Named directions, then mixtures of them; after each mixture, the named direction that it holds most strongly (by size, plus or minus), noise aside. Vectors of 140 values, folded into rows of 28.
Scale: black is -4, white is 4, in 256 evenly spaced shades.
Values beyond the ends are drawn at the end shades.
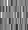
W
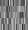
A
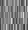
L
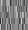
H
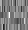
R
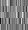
H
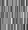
L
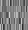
H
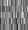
W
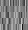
A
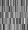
A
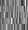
L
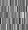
H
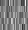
A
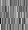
H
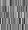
H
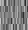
L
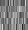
A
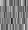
L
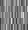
L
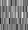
W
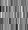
W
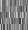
H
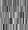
L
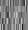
A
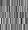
H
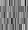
A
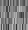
A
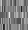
R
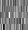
R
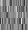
H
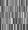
L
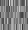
A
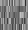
A
